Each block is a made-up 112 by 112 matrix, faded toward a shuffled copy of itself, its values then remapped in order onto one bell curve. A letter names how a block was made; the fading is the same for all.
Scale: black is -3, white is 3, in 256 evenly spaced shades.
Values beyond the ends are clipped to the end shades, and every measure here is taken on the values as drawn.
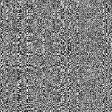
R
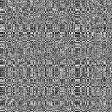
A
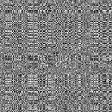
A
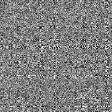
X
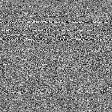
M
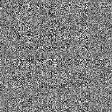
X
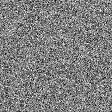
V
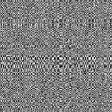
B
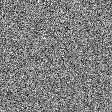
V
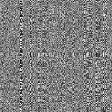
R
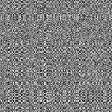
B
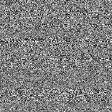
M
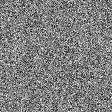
V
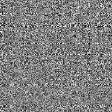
X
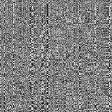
R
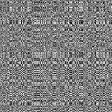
B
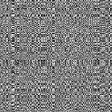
B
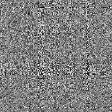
X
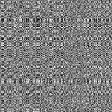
A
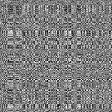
A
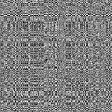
A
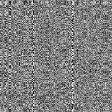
R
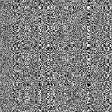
R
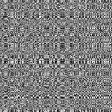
A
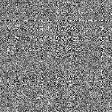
X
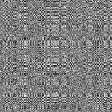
A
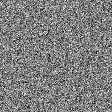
V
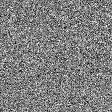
V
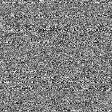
M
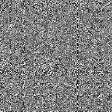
X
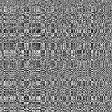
B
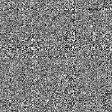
X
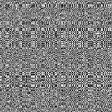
A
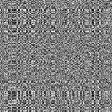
A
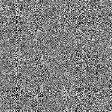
X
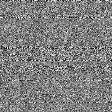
M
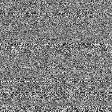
M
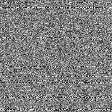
M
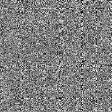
X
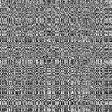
B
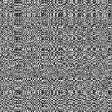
A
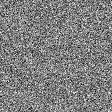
V
